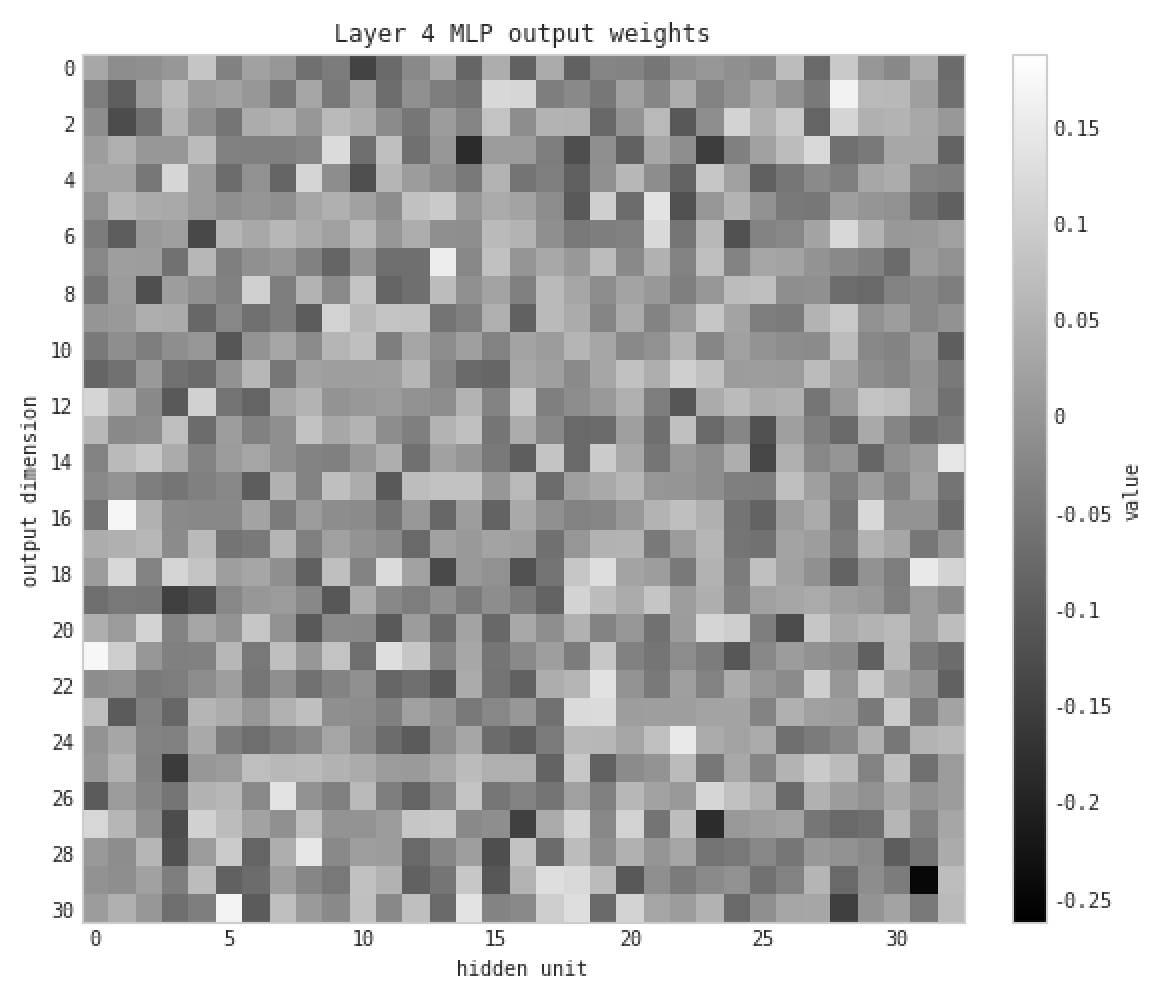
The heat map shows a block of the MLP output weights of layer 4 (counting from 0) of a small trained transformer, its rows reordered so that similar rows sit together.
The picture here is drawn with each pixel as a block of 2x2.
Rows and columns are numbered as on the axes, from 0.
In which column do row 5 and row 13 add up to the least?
18
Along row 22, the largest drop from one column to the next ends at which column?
20
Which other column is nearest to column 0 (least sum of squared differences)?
30
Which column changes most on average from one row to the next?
16
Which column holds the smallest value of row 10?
5
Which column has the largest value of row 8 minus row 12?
6
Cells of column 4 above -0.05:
26
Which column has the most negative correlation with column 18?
3
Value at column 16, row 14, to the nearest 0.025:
-0.1
